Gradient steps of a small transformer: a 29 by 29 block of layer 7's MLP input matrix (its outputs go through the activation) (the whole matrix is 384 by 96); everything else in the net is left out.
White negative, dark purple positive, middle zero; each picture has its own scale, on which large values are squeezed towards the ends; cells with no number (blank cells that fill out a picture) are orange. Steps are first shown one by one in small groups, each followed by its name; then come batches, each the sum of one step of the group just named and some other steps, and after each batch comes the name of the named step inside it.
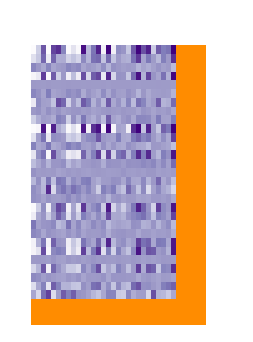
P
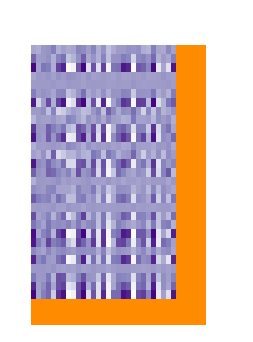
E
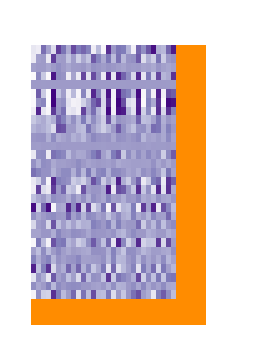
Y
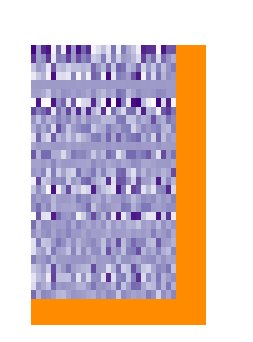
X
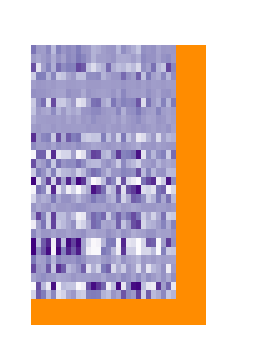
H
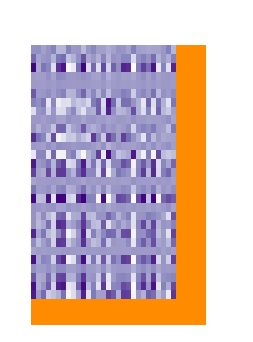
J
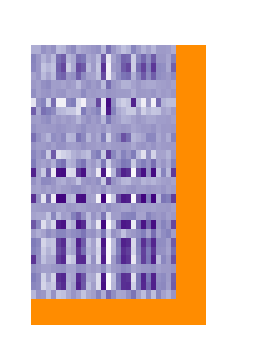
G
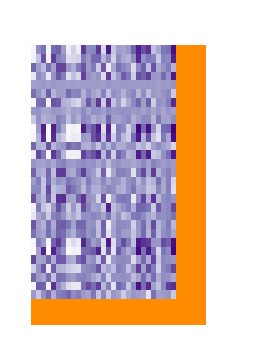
P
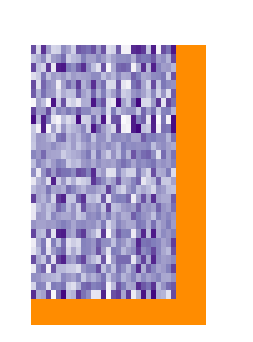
P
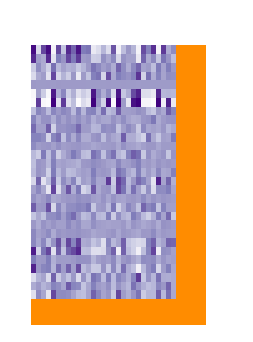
X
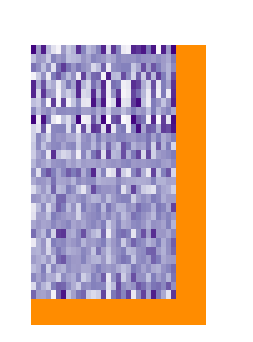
P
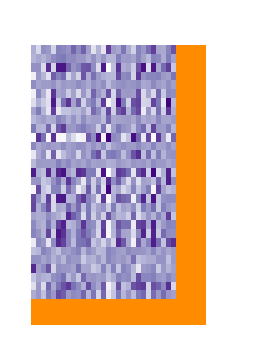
Y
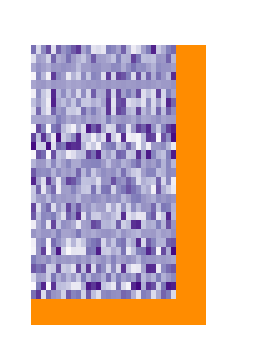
Y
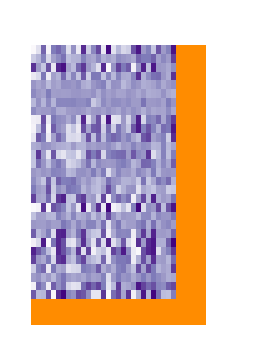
P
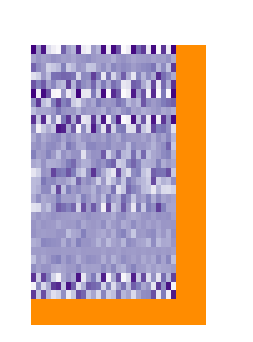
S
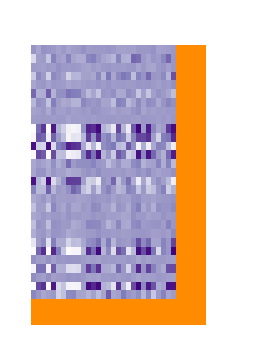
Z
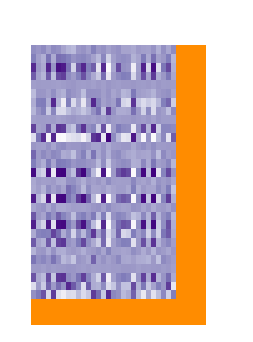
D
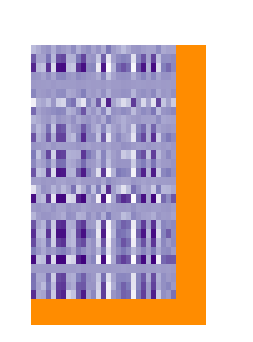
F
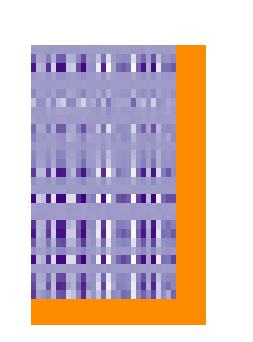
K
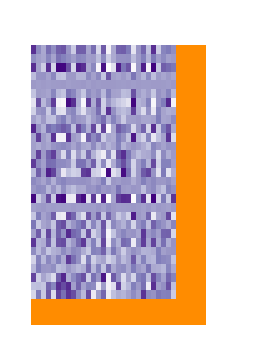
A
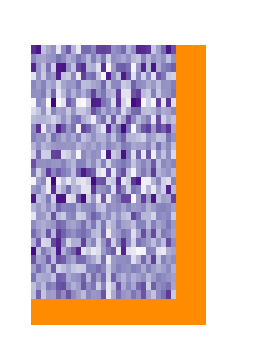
A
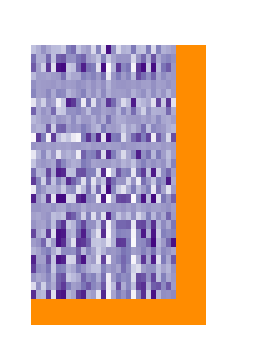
F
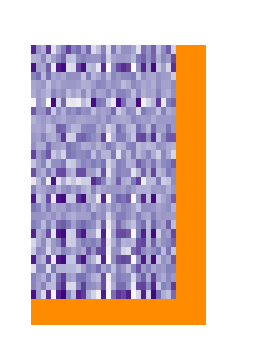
K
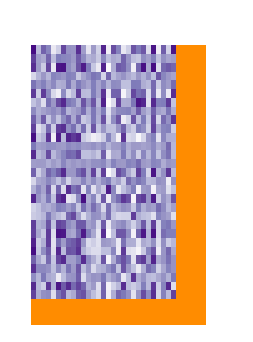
S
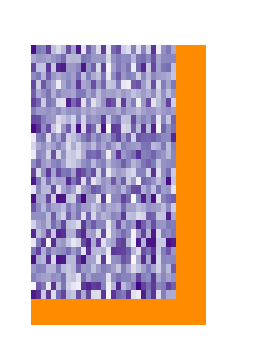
K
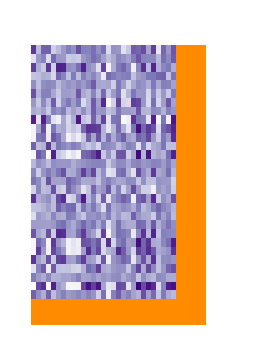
Z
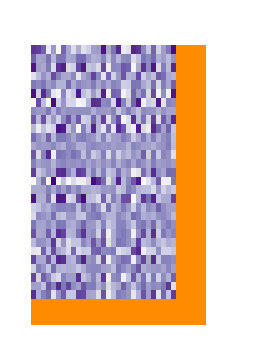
S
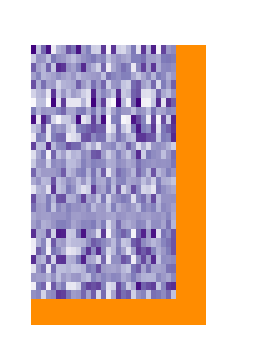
Z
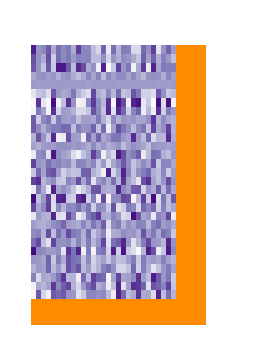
A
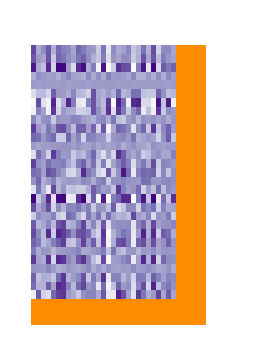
A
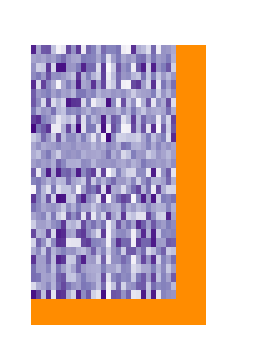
F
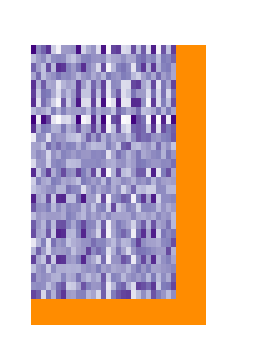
K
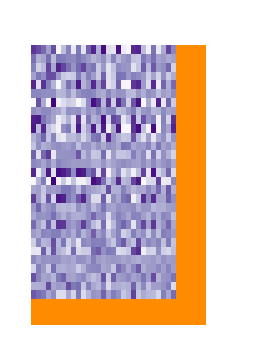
D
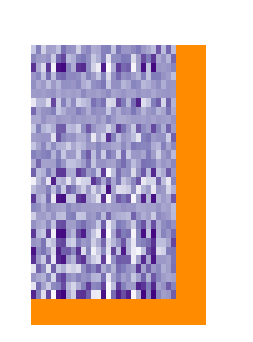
F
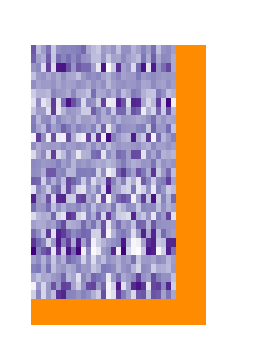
A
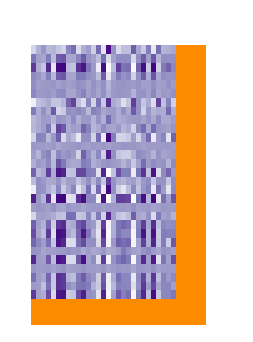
F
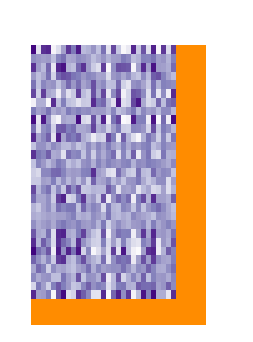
S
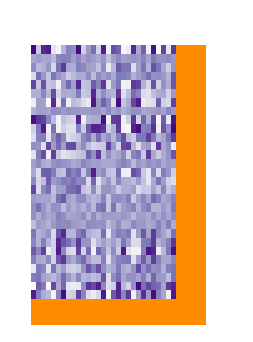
Z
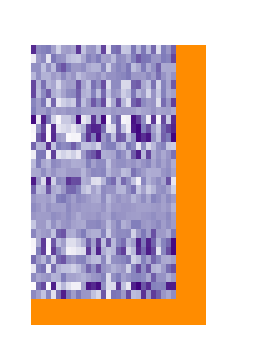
Z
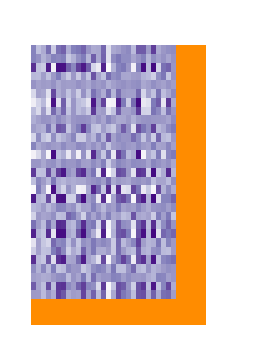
K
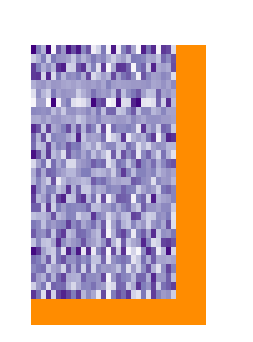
A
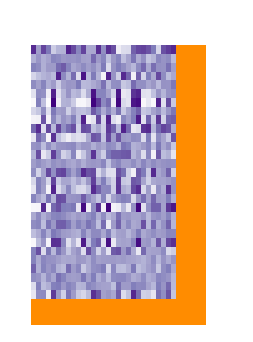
D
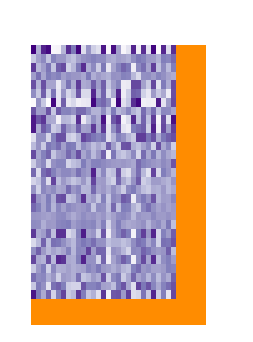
S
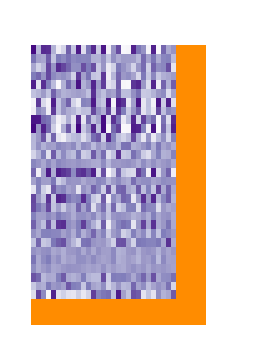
D
